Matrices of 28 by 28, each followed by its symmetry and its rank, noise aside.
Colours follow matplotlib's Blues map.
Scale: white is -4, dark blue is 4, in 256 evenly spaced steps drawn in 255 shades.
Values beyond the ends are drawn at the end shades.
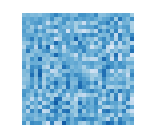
antisymmetric, rank four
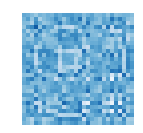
symmetric, rank four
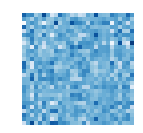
no symmetry, rank four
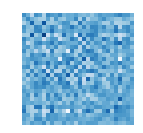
symmetric, rank four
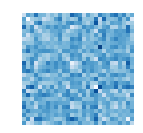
symmetric, rank three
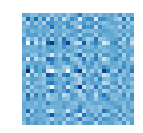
no symmetry, rank two
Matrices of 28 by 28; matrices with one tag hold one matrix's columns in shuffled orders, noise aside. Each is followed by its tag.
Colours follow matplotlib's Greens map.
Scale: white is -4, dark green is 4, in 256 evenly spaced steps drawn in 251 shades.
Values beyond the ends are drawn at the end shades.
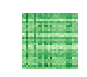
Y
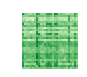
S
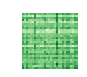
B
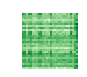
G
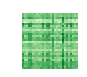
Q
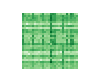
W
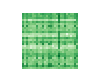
Y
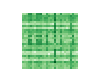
W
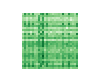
S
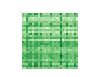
S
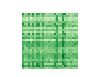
S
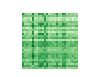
S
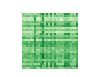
S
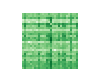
Q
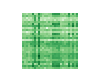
S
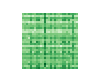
B
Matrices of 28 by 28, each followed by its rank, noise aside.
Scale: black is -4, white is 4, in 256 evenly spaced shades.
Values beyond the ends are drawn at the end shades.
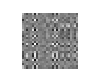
two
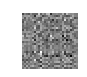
four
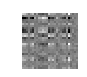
one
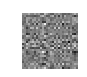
three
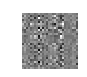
three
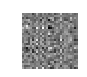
four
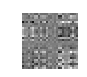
two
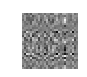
three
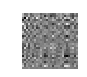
three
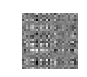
two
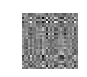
two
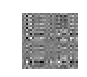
two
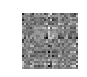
three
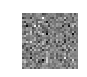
four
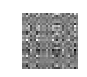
two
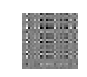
one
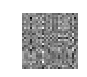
four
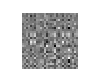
three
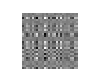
one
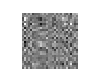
three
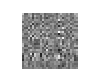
four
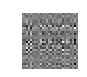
two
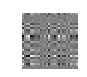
one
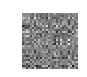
four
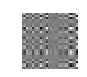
one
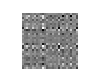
two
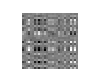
one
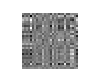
two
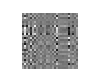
two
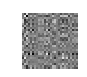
three
